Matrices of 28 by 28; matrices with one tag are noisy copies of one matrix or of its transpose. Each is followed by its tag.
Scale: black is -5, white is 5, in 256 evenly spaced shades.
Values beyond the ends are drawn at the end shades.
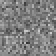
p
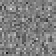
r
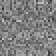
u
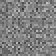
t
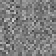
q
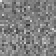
p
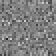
u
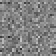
u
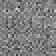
t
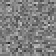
r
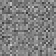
t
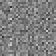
t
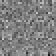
u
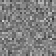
u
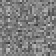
r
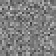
q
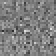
p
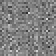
t
